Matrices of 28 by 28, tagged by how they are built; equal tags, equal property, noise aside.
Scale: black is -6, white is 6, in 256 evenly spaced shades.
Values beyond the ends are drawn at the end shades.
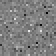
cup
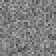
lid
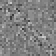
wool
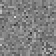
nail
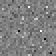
cup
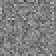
lid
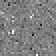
cup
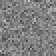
lid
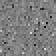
cup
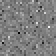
cup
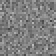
lid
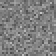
lid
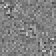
nail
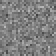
lid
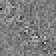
wool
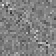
wool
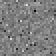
cup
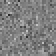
nail
